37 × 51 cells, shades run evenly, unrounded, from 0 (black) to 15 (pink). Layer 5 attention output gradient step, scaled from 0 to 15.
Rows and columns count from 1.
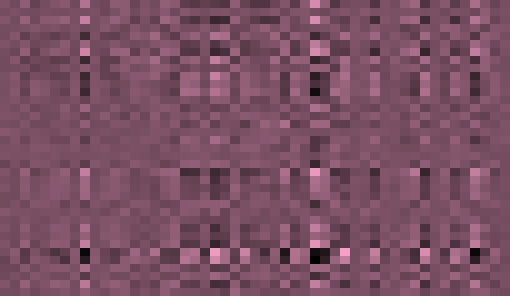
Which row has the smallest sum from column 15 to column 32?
3
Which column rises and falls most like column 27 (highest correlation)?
21
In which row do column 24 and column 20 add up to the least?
22
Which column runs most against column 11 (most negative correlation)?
15
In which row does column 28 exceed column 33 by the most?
32
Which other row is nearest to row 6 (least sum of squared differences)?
29
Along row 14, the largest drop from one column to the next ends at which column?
34
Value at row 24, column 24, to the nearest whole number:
9
